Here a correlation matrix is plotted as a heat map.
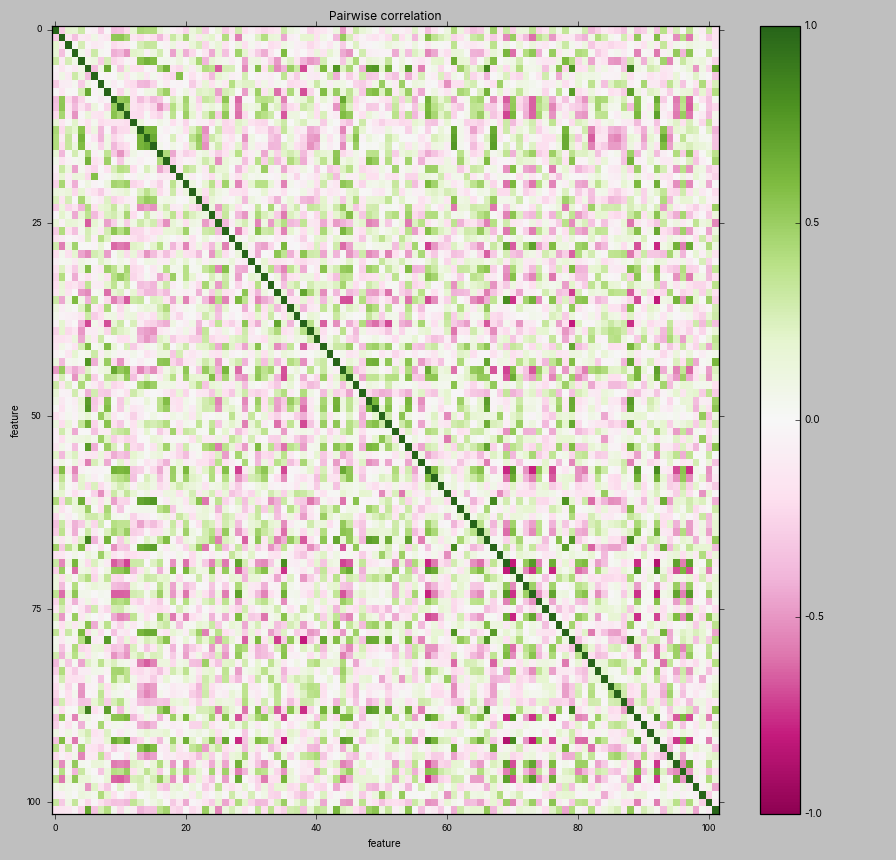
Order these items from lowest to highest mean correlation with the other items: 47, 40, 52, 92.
47, 40, 52, 92
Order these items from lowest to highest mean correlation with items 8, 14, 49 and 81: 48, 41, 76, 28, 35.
35, 76, 28, 41, 48
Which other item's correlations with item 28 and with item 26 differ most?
92
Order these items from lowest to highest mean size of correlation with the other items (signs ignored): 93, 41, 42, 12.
42, 12, 93, 41
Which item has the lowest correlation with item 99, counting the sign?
60
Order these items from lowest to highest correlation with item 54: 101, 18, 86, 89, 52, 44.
86, 18, 52, 89, 44, 101
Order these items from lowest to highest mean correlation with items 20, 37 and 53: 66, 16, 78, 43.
78, 16, 43, 66
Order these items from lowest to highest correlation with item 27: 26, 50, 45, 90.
26, 45, 90, 50
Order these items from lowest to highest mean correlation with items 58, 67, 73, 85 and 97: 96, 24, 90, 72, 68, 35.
96, 24, 90, 68, 72, 35
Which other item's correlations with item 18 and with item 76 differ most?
70
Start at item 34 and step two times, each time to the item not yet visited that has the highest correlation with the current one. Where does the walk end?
29
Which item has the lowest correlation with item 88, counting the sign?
38
